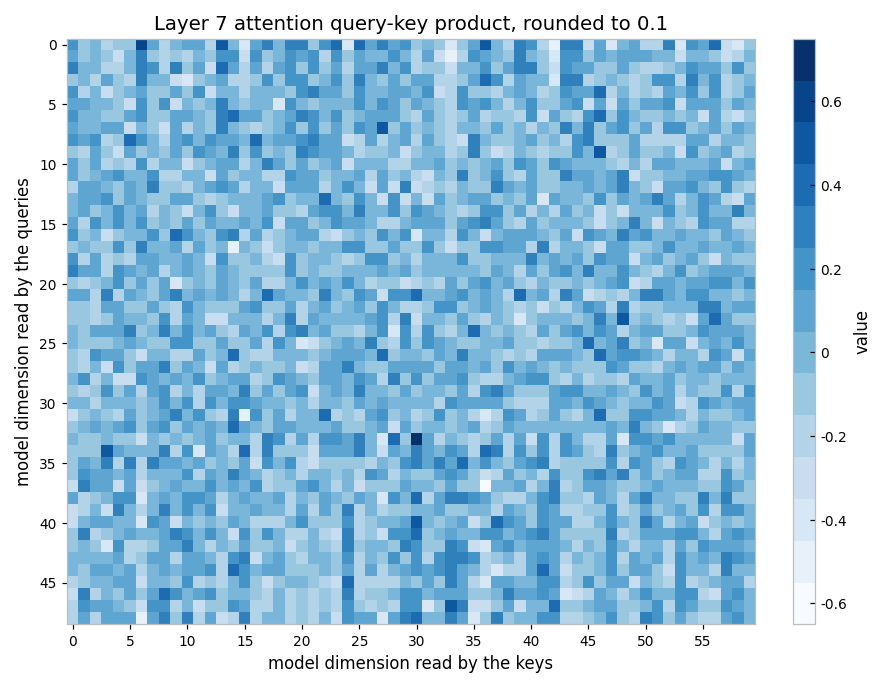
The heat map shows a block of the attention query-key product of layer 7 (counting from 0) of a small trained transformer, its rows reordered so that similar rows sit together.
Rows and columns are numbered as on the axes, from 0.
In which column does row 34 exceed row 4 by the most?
3
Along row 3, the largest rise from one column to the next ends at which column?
43
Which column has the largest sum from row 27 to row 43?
30
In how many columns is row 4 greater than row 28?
21
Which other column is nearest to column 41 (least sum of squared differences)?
47
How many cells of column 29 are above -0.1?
35
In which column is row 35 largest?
34
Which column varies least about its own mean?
59
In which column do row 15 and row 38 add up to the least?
27
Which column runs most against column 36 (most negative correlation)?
42
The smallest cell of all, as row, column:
37, 36
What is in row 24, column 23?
-0.1
